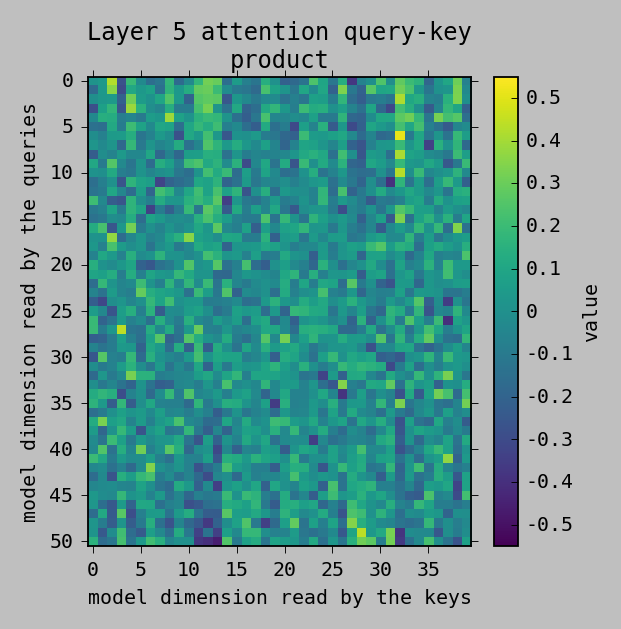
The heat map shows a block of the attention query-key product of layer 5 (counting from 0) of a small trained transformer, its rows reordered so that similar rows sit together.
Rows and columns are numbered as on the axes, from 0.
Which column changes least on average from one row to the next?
17
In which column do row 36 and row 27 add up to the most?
3
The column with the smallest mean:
19
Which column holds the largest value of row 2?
32
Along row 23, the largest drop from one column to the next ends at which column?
15
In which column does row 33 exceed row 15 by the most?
31
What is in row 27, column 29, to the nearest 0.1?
0.1
